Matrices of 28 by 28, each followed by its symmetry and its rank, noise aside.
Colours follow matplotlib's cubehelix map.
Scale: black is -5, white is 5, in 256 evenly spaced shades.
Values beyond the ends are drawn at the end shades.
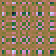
symmetric, rank one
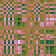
no symmetry, rank two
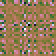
antisymmetric, rank two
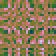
symmetric, rank two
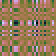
no symmetry, rank one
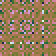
symmetric, rank two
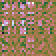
no symmetry, rank three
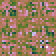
symmetric, rank three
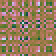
symmetric, rank two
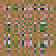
antisymmetric, rank two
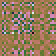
symmetric, rank two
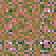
no symmetry, rank three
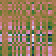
no symmetry, rank one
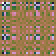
symmetric, rank one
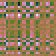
no symmetry, rank one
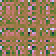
no symmetry, rank two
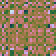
symmetric, rank three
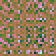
no symmetry, rank three
